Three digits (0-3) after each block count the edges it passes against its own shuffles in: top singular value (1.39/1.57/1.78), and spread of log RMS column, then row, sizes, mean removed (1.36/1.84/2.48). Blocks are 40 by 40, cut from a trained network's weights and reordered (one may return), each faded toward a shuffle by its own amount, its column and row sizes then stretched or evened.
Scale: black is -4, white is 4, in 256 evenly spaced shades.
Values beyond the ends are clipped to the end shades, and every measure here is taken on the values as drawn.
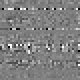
1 1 3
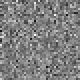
1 1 1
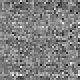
2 2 1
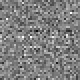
0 1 1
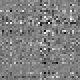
0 2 3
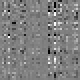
3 3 2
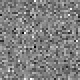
0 0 1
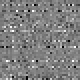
0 0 3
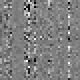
1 3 0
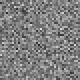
2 0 0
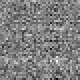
2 2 0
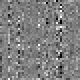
1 3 0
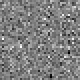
0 2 0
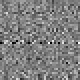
3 0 2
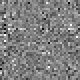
2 1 1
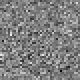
0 0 1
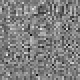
3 0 1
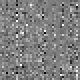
0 3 1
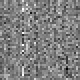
1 2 0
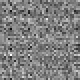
3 2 0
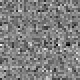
0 1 2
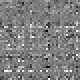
1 2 3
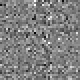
1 2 1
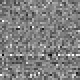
1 0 2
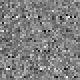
0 0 2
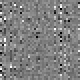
0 3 1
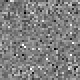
0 0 1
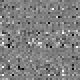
0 1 3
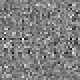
2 1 2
